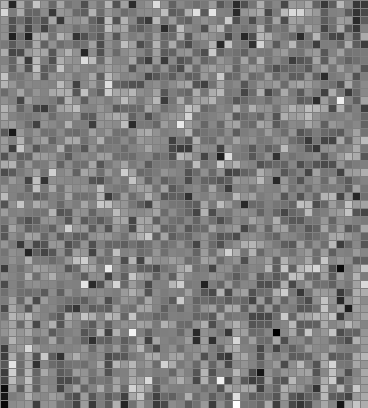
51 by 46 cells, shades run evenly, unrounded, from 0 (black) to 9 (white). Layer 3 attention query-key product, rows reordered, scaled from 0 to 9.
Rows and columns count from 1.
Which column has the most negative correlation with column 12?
30
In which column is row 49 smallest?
1
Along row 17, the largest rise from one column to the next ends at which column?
3
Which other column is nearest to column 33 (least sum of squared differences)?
8
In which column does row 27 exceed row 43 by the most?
44
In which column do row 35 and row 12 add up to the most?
17
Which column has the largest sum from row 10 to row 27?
14
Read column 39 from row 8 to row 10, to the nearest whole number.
3 3 5
